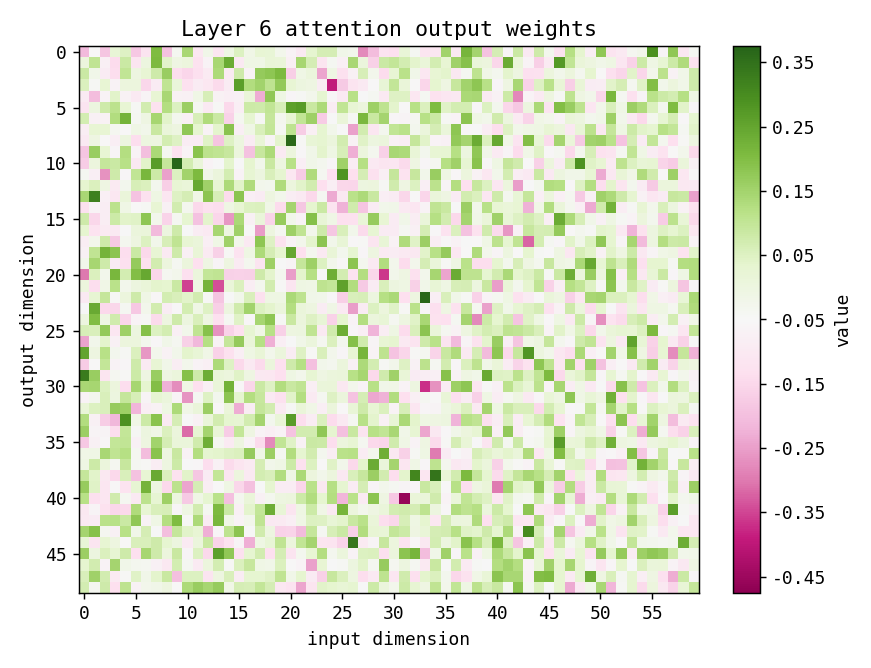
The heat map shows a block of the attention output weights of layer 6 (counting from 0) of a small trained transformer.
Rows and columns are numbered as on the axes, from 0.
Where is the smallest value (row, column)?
40, 31
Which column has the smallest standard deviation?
56
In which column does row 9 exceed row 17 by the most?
43
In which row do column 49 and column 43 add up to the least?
14
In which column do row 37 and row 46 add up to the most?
54
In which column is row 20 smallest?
29
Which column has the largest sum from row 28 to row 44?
7
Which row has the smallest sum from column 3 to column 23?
39
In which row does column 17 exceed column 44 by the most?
2
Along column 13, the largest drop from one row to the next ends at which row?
21
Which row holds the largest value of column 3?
20
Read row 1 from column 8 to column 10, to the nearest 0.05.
0.05 0 0
